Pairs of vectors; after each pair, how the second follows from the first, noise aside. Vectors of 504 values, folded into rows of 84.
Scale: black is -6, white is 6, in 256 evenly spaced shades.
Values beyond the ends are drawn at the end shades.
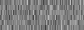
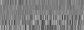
wrapped around, negated, partly zeroed.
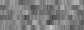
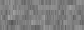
wrapped around, negated, shrunk.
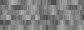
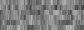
reversed.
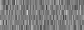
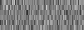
negated.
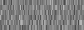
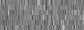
wrapped around, partly zeroed.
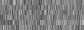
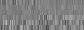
wrapped around, partly zeroed.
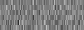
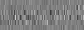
wrapped around, negated, partly zeroed.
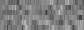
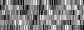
wrapped around, negated, scaled up.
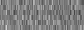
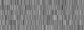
wrapped around, negated, shrunk.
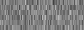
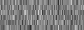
reversed.
